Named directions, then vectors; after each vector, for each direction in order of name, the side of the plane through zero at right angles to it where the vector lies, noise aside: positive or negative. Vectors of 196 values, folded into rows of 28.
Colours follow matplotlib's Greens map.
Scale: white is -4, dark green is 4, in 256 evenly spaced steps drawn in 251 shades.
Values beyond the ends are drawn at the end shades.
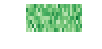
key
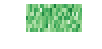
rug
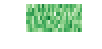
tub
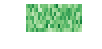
negative, positive, negative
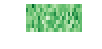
positive, negative, negative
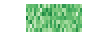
positive, positive, negative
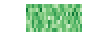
positive, negative, negative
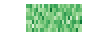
negative, positive, negative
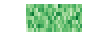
positive, negative, positive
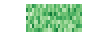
positive, positive, negative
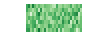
negative, negative, negative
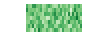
positive, negative, negative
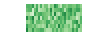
negative, positive, negative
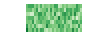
negative, positive, negative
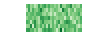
negative, negative, positive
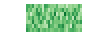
negative, negative, negative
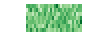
negative, positive, negative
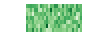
negative, positive, negative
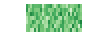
positive, negative, negative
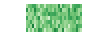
positive, positive, negative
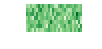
positive, negative, positive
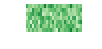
negative, negative, positive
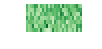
positive, positive, negative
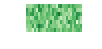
positive, negative, positive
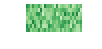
negative, negative, negative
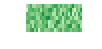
negative, positive, positive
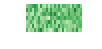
positive, positive, negative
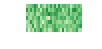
positive, positive, negative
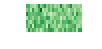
negative, negative, positive
